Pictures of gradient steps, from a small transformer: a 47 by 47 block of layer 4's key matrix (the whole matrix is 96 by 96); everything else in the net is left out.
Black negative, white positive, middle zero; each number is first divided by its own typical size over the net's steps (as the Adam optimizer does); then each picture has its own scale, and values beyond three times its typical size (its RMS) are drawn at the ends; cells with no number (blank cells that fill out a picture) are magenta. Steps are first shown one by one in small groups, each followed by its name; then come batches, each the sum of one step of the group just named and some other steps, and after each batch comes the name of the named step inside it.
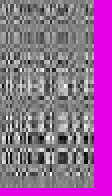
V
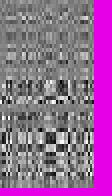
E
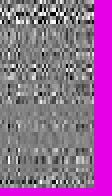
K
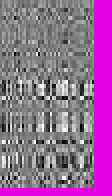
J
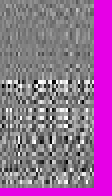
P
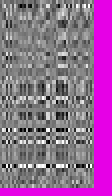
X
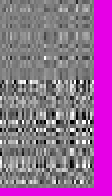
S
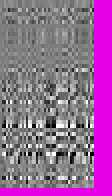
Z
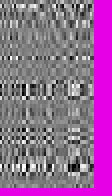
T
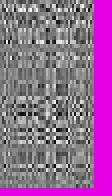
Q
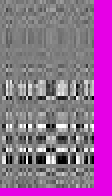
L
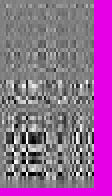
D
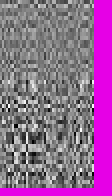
D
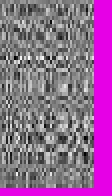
V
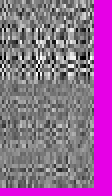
Q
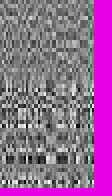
L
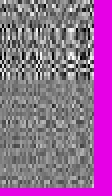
Q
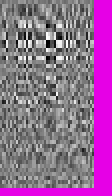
Z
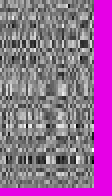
L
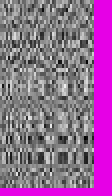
V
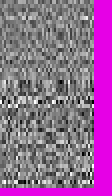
E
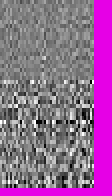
S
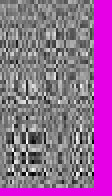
D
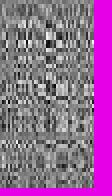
J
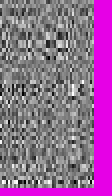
T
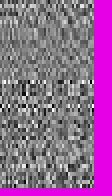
T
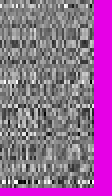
T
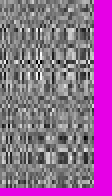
V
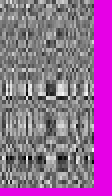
L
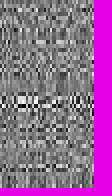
Q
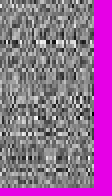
Q
